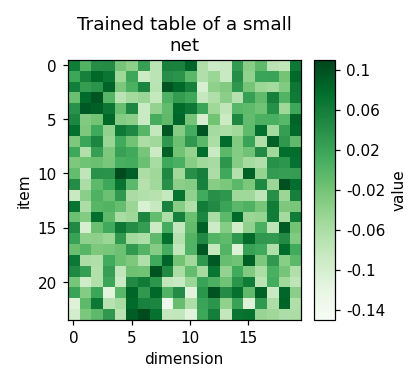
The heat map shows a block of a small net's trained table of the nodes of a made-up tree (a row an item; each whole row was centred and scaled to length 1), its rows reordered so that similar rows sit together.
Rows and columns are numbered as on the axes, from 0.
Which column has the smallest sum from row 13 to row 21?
1
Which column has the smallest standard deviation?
13
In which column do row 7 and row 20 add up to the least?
16
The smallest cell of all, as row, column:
22, 8
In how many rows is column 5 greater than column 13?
16
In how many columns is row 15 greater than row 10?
5
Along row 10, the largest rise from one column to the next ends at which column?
15
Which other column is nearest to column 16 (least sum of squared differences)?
18
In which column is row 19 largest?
7
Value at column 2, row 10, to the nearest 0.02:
0.04
